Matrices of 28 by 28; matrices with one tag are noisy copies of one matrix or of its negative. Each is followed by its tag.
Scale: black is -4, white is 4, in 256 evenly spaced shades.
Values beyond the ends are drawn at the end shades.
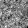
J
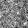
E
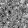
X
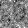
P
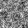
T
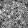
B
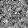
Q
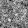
P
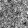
E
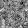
T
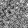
X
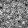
B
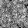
P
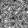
Q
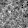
X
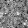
E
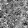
E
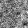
E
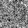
P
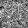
B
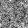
P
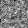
Q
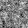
T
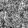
T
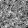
J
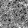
P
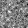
X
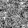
T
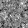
T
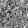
X
